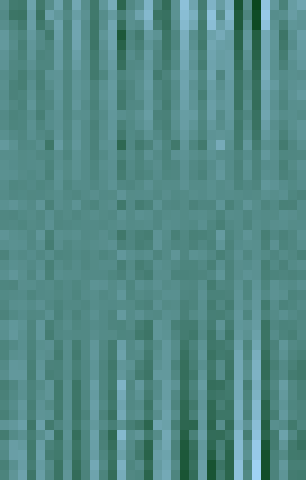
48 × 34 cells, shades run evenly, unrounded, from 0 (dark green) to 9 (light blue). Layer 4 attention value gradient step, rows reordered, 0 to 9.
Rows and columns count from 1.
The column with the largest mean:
29
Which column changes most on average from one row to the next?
14
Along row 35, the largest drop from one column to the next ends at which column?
30
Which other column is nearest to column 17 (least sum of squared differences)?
26
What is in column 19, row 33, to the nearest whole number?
5
